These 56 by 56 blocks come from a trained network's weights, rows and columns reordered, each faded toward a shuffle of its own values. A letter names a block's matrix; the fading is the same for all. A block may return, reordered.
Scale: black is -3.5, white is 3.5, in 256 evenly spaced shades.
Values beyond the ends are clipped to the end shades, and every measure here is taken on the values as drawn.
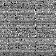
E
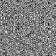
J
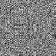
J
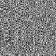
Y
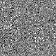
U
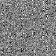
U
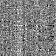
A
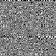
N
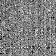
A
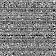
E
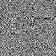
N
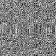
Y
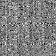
A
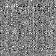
A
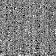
A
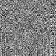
J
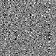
U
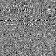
N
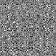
N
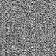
J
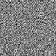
Y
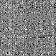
A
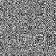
Y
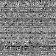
E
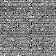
E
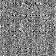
A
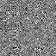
U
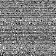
E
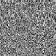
J
